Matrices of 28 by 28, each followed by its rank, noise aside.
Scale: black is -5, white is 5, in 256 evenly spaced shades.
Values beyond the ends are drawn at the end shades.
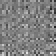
three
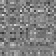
four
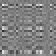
one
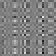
one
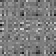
three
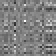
two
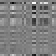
one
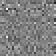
four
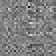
four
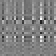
one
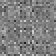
three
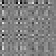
one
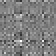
two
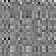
three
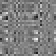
two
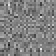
four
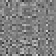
three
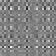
one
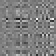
two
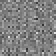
four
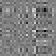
two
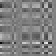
one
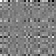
one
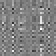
two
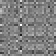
three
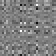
three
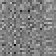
four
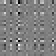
one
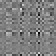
two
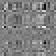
two
